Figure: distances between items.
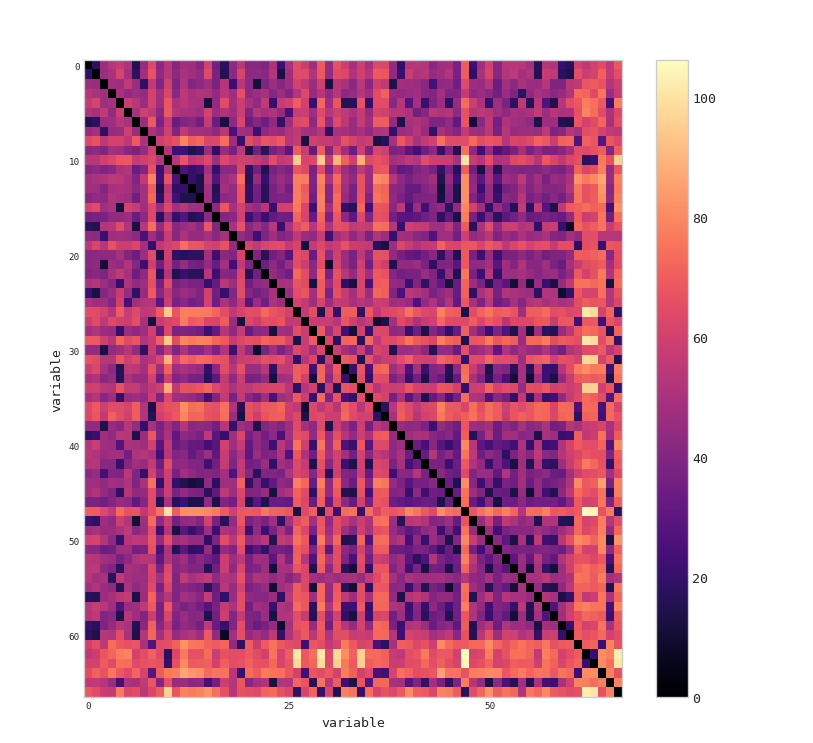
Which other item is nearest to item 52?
41
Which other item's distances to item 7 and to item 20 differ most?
12
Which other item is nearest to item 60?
17
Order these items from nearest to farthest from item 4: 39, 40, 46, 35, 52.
35, 40, 52, 46, 39
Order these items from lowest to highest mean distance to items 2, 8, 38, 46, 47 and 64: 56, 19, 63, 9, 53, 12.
19, 9, 53, 56, 12, 63
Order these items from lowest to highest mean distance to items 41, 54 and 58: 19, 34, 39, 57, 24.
57, 39, 24, 34, 19
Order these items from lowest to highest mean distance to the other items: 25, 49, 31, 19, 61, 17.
49, 25, 17, 19, 31, 61
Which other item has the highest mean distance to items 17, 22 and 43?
64
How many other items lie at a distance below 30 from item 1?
9
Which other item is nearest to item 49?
11
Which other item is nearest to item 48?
6
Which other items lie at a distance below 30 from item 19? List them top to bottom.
8, 27, 36, 37, 61, 64
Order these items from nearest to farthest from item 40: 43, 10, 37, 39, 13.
13, 43, 39, 10, 37
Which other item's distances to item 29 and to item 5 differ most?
47
